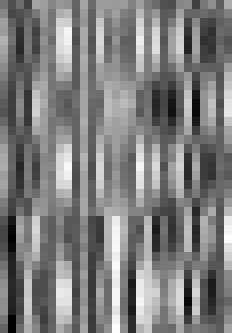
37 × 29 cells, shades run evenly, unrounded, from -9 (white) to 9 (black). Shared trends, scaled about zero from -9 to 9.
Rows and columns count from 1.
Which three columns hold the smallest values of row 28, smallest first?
15, 29, 5
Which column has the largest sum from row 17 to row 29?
2
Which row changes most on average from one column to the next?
33
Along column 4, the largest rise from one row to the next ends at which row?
23
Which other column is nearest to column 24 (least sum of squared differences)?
27
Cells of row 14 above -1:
18
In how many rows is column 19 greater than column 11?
24
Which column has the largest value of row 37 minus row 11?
17
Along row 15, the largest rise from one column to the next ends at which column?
25
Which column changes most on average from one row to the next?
20
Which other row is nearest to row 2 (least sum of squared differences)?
8
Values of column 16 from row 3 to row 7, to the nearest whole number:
1 1 2 2 1
